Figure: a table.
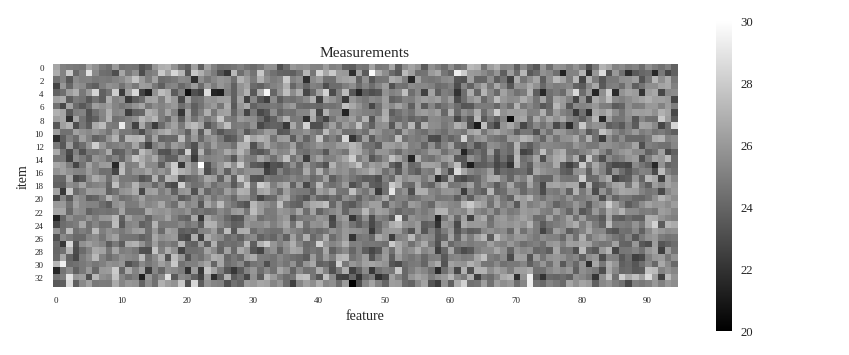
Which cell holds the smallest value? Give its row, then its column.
33, 45
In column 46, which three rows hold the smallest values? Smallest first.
4, 32, 33
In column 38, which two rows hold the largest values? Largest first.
9, 32
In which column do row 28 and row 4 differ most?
79
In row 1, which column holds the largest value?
48
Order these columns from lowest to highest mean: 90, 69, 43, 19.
69, 19, 43, 90
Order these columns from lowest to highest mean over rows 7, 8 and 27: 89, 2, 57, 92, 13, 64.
2, 89, 57, 13, 92, 64
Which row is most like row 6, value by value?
25
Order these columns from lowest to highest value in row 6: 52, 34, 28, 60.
34, 60, 28, 52
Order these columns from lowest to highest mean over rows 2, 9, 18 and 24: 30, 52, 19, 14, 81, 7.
14, 30, 7, 19, 81, 52
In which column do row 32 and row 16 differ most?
72
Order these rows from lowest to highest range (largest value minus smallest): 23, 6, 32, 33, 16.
6, 16, 23, 32, 33
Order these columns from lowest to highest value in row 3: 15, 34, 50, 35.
15, 34, 50, 35
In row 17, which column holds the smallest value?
58
